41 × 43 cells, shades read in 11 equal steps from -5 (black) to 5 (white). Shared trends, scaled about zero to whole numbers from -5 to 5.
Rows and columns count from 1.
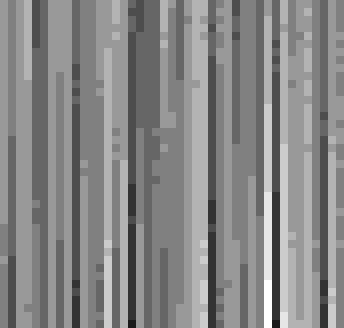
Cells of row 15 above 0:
21
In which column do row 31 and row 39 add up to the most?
34
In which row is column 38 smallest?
5
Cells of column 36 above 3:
2
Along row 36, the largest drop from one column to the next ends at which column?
35
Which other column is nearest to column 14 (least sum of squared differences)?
26
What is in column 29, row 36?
0
